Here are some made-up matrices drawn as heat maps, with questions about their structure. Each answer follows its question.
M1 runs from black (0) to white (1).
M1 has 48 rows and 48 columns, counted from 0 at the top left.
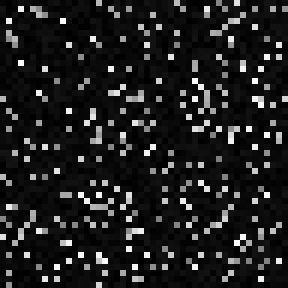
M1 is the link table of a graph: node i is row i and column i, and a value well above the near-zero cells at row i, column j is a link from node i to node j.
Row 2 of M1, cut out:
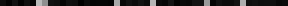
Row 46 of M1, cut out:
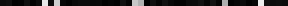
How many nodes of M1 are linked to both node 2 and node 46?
1
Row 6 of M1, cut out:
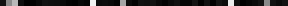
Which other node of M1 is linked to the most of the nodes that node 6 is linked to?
node 34
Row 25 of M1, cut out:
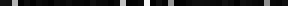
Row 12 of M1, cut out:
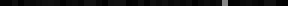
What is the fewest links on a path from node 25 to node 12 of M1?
5
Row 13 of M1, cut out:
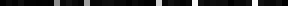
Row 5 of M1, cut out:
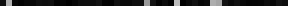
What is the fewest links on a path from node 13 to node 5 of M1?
3
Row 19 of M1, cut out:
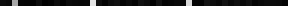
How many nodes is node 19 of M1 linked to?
3
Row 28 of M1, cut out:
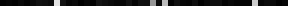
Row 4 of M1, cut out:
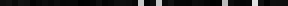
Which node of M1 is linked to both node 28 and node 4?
node 42
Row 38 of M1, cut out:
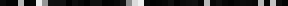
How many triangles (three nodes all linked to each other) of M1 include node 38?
0
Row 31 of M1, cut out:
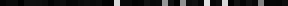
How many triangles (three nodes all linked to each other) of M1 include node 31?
0
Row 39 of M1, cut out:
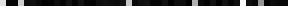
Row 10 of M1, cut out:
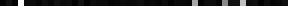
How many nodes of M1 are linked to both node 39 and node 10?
3
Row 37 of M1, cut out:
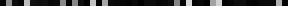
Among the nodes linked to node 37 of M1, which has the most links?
node 1
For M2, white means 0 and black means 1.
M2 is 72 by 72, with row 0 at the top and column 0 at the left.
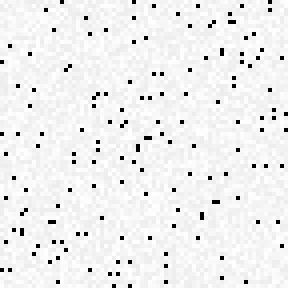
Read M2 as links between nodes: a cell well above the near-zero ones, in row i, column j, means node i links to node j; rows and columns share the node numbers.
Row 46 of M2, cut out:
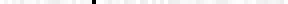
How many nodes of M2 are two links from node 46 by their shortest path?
3
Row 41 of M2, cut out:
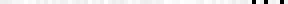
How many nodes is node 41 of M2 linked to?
3
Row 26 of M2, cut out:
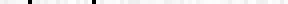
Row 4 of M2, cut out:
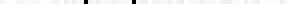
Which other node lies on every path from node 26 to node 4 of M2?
node 33
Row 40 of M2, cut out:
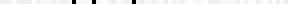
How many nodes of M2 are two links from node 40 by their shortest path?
7
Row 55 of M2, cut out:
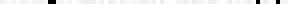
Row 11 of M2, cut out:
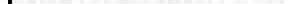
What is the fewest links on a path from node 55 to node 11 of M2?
7
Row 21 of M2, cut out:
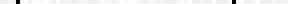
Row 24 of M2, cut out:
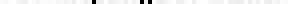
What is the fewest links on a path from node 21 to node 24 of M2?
5
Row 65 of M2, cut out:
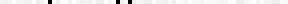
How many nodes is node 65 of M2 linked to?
3
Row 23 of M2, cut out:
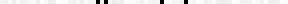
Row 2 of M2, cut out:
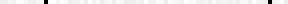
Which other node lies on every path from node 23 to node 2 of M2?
node 67
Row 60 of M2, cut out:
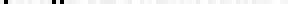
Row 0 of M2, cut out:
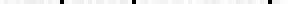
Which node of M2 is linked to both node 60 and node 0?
node 15
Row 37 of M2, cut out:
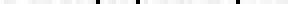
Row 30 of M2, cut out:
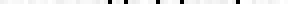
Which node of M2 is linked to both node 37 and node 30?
node 59
